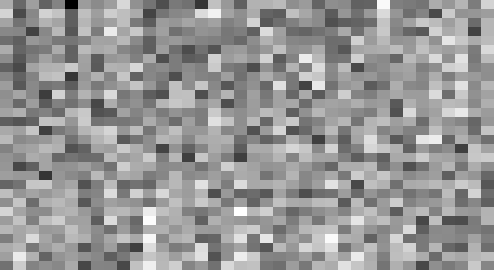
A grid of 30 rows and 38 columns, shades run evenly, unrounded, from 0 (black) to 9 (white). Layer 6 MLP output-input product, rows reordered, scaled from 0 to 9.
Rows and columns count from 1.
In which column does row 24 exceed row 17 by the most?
19
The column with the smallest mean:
6
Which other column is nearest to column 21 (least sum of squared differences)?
10
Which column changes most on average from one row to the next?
21
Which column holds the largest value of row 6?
38
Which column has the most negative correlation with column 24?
11
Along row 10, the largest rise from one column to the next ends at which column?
25
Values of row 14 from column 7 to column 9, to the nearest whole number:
7 4 4
